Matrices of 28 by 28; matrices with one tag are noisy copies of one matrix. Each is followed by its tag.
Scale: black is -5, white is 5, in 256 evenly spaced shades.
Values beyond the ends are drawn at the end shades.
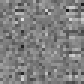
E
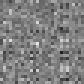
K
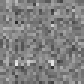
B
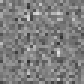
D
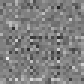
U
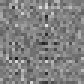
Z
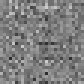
Z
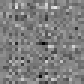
Z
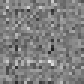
B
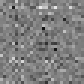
Z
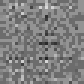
Z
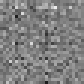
Z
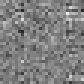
E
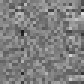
E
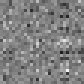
K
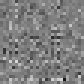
U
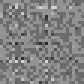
Z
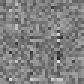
U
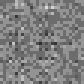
Z
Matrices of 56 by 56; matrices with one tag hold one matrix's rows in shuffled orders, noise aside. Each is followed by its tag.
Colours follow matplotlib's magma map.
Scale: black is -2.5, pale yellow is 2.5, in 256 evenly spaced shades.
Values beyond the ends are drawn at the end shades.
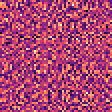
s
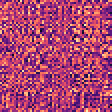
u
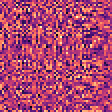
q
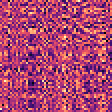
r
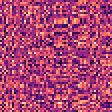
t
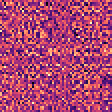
u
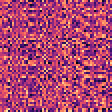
r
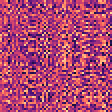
r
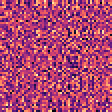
s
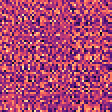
u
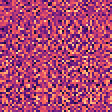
s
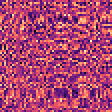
t
